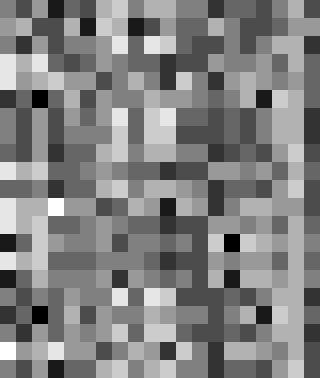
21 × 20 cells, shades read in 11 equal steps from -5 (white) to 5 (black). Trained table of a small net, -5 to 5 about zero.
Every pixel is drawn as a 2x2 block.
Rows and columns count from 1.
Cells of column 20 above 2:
5
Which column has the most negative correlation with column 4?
7
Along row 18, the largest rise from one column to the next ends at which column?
17
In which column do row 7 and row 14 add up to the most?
15
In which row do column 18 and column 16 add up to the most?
2
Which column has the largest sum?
20
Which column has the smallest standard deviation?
19
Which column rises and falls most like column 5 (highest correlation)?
18
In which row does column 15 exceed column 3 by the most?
14
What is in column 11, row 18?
-1
